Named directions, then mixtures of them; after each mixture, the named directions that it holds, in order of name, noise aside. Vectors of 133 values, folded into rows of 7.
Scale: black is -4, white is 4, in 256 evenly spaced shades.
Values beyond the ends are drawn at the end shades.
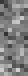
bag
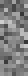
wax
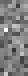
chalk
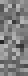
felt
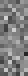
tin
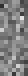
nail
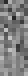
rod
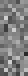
tin.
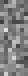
chalk, nail, rod.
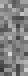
bag, nail, tin.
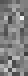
bag, nail, tin.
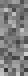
tin, wax.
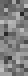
bag, wax.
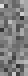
nail.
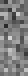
rod, tin.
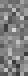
tin.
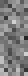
bag, tin.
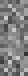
tin.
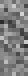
wax.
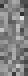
nail.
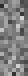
nail.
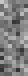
bag.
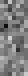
chalk, nail, rod.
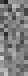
bag, rod.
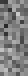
bag, rod, tin.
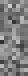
felt, tin.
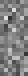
tin.
